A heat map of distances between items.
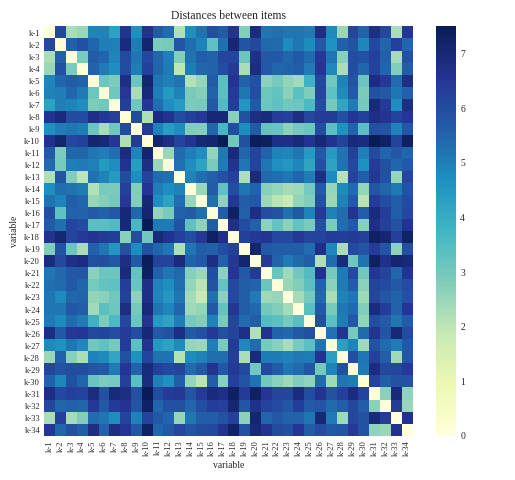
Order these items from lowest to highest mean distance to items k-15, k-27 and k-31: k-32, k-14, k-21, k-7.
k-14, k-21, k-7, k-32
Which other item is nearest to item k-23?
k-15
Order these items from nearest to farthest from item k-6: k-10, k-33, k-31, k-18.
k-33, k-31, k-18, k-10
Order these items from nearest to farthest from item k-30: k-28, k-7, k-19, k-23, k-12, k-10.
k-23, k-7, k-12, k-28, k-19, k-10
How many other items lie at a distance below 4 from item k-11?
3
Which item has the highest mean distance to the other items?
k-10
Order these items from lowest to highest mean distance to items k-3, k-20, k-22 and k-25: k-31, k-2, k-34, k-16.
k-2, k-16, k-34, k-31
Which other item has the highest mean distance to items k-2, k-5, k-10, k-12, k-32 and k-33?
k-20
